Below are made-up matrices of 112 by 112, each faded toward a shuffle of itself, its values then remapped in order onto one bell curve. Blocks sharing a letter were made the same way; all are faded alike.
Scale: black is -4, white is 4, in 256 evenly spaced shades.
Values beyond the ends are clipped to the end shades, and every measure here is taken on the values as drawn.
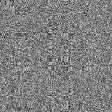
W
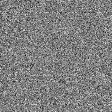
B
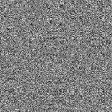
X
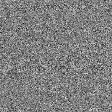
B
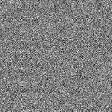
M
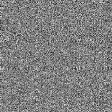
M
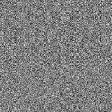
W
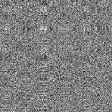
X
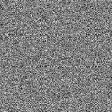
X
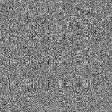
X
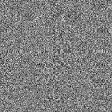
M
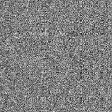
X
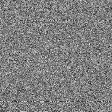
B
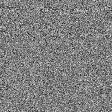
B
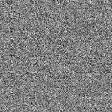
M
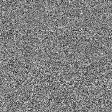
B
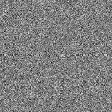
M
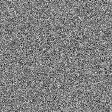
B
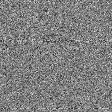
B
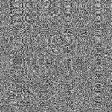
W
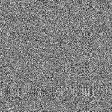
M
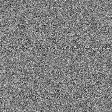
B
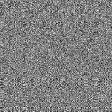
X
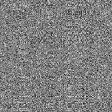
X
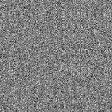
X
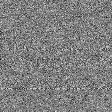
B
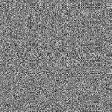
X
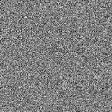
M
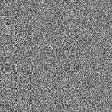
W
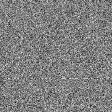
B
